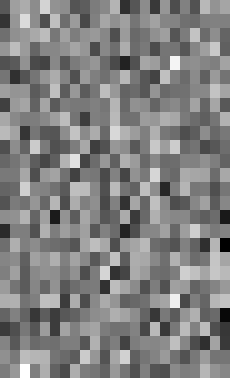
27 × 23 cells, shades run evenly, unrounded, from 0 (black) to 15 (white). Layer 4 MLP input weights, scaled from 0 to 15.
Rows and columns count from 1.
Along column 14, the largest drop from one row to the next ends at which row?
16
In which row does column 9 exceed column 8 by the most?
26
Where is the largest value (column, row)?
3, 27
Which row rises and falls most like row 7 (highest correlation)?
22
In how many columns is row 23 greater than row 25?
9
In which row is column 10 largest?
18
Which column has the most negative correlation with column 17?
19
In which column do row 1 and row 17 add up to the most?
5
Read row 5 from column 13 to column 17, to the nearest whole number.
2 5 10 9 7
